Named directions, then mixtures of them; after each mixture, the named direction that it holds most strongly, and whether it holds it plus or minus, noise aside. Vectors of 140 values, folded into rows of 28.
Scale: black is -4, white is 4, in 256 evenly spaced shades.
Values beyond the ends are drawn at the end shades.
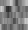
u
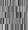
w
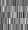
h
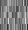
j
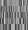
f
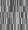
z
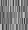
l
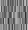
j, minus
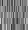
l, minus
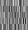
l, minus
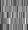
h, plus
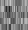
u, plus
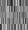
l, minus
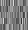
z, minus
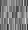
j, plus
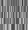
f, minus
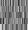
w, plus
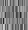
w, plus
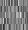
w, minus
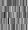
j, minus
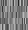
l, plus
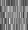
h, plus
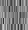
l, minus
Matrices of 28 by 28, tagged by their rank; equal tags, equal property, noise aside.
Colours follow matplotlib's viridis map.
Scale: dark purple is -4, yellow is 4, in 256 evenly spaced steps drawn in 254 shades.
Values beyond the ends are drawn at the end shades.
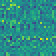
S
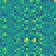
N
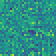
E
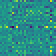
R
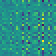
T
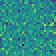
E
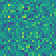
E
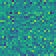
E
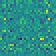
R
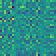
N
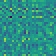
N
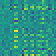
N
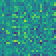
S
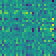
R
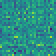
E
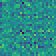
E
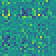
N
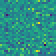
E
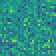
E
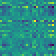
T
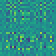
N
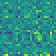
R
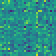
S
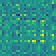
N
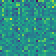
S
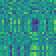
T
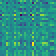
T
